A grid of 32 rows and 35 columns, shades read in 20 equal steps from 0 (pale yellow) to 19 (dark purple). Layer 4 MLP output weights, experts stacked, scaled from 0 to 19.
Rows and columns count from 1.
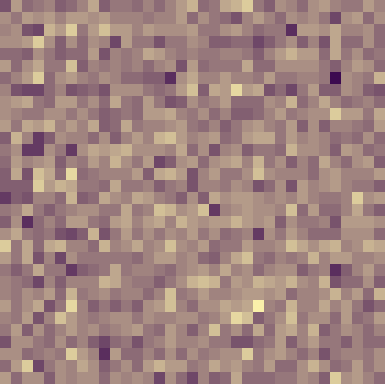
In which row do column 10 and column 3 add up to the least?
21
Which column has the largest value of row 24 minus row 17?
33
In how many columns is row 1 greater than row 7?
14
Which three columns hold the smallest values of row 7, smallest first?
4, 35, 18
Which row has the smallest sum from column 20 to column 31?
26
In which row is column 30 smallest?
24
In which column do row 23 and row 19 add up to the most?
31
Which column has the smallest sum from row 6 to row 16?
7
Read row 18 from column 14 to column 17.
9 4 5 8
